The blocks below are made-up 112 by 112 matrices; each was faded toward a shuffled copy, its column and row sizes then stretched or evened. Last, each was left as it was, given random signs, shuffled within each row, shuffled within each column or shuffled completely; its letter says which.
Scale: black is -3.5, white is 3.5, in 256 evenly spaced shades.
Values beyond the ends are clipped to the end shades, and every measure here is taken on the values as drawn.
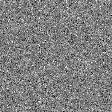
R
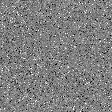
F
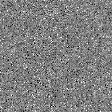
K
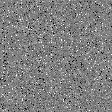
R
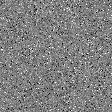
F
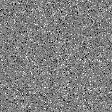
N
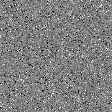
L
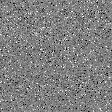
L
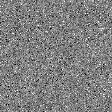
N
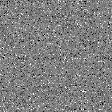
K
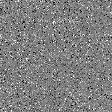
K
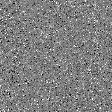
R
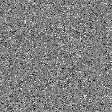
N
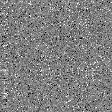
K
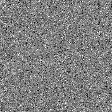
R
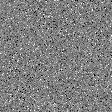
F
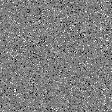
N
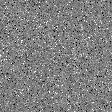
F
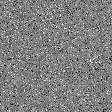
F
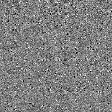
K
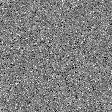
F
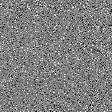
K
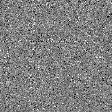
N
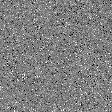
R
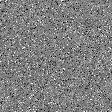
F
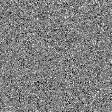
N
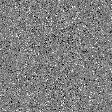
R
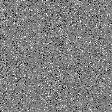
N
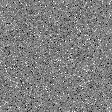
F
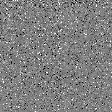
K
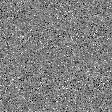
L
